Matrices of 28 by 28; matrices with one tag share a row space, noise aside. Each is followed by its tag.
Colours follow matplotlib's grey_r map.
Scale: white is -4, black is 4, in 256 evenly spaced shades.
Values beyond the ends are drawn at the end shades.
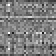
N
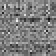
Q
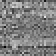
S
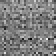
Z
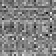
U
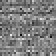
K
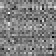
N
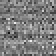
N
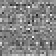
K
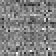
Q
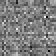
Q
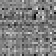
U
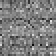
K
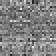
K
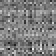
N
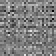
N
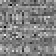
S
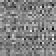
N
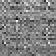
Q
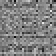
U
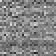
S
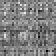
Z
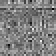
N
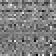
U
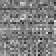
Z
